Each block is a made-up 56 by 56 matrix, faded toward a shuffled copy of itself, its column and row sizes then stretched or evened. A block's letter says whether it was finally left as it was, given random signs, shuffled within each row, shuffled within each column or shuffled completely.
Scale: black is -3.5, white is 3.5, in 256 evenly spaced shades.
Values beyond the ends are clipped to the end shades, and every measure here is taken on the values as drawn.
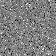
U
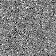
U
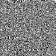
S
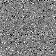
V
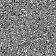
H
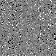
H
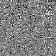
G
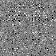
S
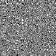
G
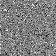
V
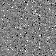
H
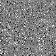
S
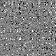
G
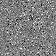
H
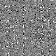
S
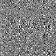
G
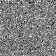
V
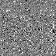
S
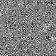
S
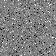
U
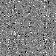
S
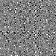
G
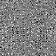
G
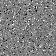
U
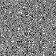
G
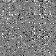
G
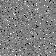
U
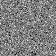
U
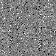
H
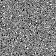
U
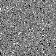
H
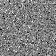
U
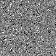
H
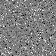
U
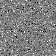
V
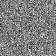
H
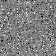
H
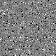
V
